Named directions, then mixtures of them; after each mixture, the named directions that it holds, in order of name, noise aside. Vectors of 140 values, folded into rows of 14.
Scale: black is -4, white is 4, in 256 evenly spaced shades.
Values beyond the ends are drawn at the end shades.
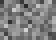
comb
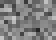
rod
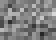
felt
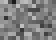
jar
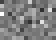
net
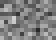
felt, rod.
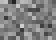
jar.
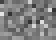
felt, net.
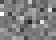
net.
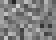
comb, jar.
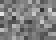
felt, net.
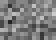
felt.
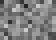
comb.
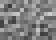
felt, rod.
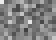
comb, net.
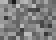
jar.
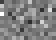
net.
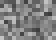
rod.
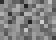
comb, net.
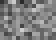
comb, jar.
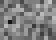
comb, felt.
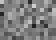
felt, net.
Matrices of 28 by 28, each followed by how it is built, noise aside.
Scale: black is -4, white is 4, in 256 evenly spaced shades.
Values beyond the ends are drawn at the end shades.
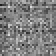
blocks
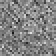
Toeplitz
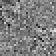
block diagonal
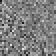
lower triangular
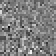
lower triangular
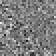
lower triangular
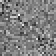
block diagonal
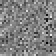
uneven columns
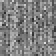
blocks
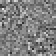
block diagonal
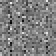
uneven columns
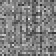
blocks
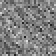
Toeplitz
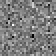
uneven columns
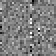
uneven columns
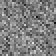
Toeplitz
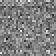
blocks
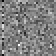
uneven columns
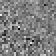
lower triangular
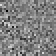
lower triangular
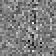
uneven columns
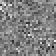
block diagonal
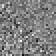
lower triangular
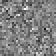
block diagonal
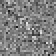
block diagonal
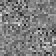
block diagonal
